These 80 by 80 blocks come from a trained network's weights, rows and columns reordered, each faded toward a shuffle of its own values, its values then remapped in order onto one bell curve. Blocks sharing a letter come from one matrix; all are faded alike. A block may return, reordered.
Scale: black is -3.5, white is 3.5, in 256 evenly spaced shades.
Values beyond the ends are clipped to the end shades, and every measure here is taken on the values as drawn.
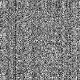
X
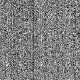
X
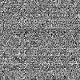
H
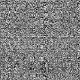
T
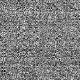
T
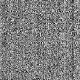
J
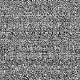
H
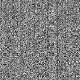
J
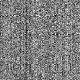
X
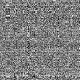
H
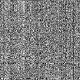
X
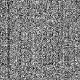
X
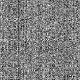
X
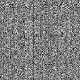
X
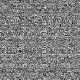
H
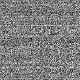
H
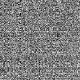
H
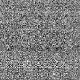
H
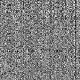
X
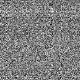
T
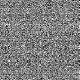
T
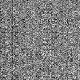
X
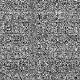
T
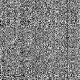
J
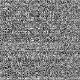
H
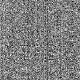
J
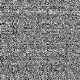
H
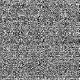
H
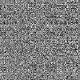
T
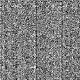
X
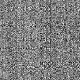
J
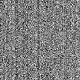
J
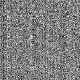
X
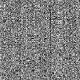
X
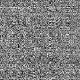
H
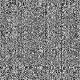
J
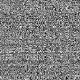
T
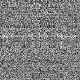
H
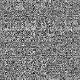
T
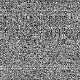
H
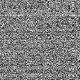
T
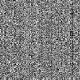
X
